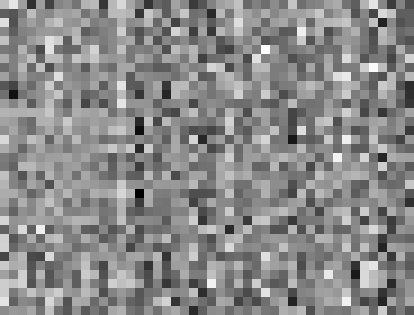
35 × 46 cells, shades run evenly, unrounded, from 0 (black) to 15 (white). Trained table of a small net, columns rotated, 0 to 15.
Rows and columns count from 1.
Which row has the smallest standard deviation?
21
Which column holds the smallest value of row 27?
43
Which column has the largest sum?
14
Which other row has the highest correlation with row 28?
24
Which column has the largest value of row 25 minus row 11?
2
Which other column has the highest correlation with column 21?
35
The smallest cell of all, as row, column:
22, 16
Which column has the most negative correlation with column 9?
41
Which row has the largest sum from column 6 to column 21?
7
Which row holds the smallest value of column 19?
11
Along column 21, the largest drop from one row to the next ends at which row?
3
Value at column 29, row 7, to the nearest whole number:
13
